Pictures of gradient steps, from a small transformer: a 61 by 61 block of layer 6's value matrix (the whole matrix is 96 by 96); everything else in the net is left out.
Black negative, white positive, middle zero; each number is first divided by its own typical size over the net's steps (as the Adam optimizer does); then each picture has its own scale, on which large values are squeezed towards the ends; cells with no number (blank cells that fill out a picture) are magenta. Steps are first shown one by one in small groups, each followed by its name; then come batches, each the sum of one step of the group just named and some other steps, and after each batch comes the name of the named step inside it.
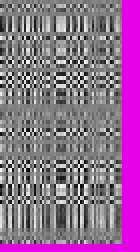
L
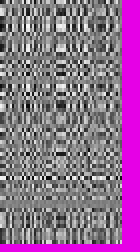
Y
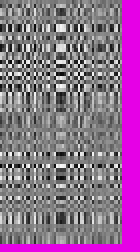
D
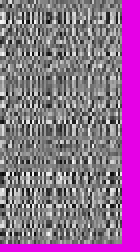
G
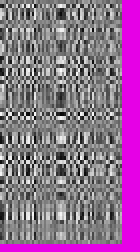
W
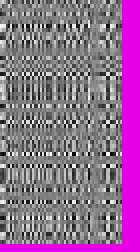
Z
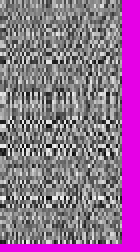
Z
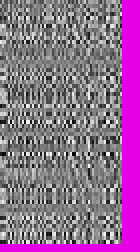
Z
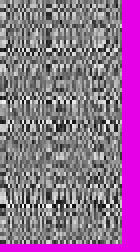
G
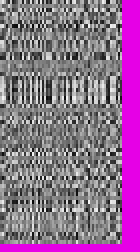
Z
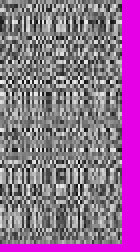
L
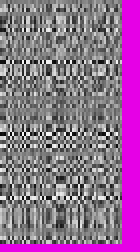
L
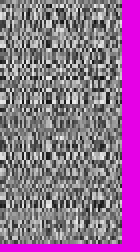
W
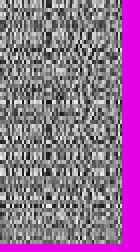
W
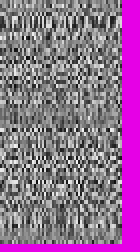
L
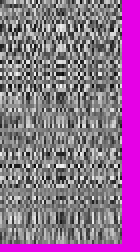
D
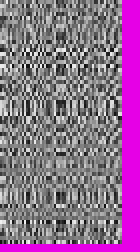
Y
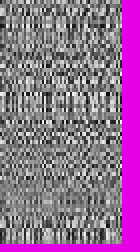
Y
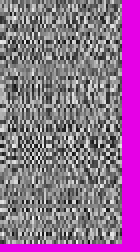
Z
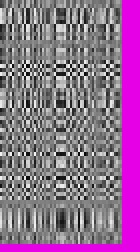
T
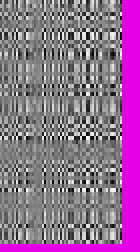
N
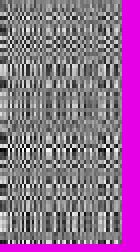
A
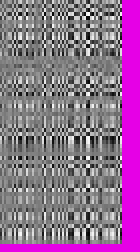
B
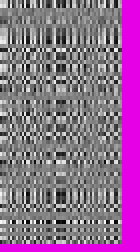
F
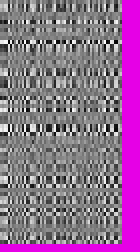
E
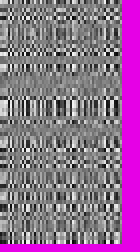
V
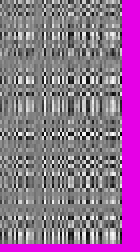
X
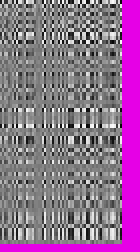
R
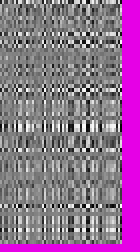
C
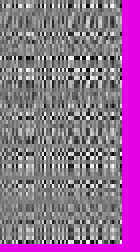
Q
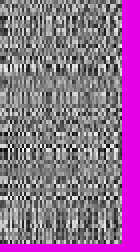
A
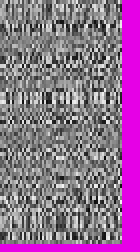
T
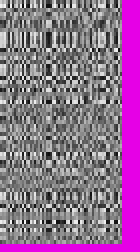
F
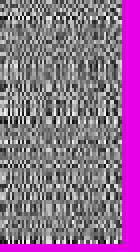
V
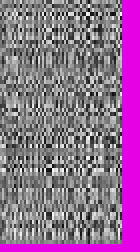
B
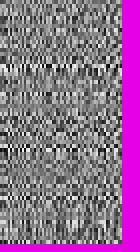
A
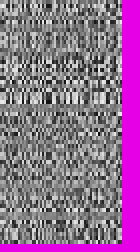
F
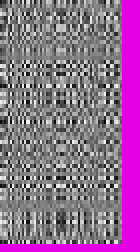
T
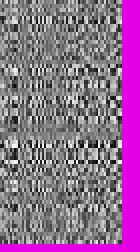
V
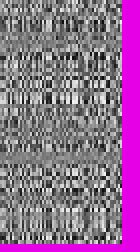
V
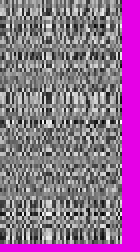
N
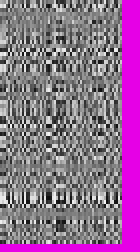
F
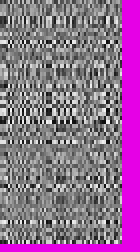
E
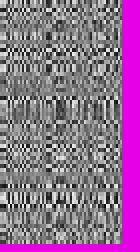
V
